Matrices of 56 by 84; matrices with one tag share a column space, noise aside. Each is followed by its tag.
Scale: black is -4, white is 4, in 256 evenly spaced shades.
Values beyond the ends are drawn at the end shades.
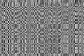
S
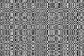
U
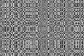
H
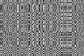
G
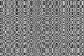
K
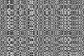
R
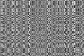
K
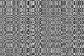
K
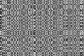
R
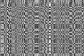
S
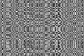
H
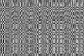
S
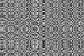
H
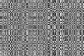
U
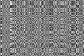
K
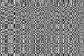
S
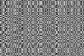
K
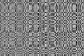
G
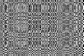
G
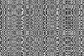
R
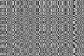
K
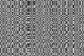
K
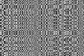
R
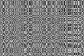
K
